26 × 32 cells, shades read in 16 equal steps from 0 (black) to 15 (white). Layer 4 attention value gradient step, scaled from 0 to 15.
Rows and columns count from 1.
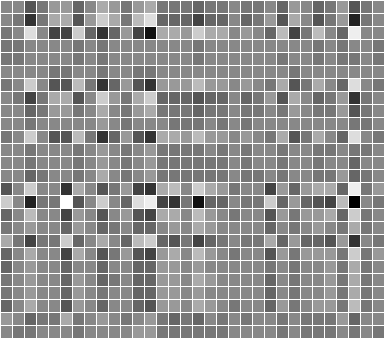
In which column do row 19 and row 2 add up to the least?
30
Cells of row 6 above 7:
26
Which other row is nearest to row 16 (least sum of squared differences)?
19
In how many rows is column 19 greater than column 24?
5
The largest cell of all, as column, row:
6, 16
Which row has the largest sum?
15
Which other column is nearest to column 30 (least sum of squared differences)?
3
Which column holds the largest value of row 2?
13
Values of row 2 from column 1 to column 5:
8 7 3 7 10
